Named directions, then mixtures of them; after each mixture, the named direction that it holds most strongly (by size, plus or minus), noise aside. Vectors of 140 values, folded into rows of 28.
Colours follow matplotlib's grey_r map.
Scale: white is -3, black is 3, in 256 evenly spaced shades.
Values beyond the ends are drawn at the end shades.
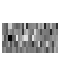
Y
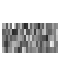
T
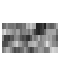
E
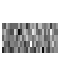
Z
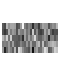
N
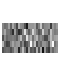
Z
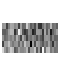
Z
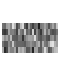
N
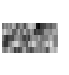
E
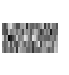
Y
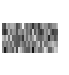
N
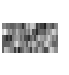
E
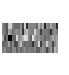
Y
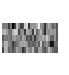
T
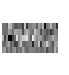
Y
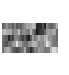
E
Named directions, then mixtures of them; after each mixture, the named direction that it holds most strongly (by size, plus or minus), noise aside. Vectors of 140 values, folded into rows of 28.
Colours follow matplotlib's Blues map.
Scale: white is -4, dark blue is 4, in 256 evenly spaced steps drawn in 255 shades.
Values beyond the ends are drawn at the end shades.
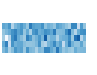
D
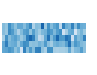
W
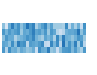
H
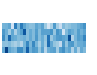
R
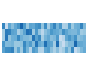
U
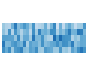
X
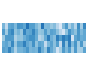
H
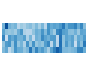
H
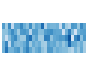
D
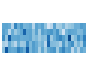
R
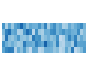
U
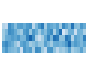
W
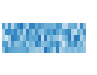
D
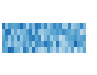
U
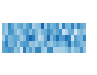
W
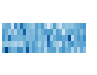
R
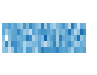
D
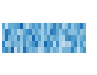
U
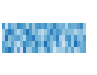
U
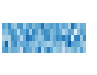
W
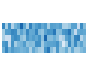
D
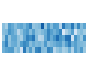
W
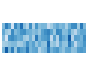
R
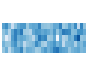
D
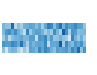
R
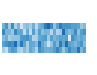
R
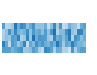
X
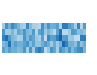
D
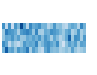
U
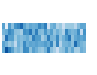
U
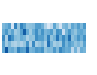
R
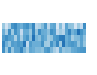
X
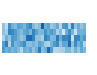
W
